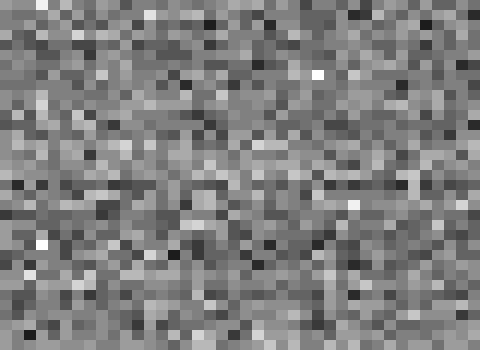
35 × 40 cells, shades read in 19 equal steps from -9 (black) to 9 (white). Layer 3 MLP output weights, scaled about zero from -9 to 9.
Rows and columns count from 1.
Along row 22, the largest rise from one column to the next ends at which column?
20
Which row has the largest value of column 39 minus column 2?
31
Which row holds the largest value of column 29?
23
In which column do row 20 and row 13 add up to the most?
8
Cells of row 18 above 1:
19
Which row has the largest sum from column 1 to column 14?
15
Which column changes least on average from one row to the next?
5
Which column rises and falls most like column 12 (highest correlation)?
36
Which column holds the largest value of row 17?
18
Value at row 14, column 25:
3
